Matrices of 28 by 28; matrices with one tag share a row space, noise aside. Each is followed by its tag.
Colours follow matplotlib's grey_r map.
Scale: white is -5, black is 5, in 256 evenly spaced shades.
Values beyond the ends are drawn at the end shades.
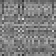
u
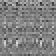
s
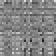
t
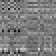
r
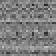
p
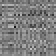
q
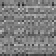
u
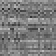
r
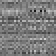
q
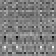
s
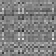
u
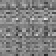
p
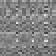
p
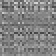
u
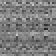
p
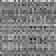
q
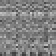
p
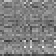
t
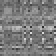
t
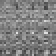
p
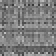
u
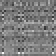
u
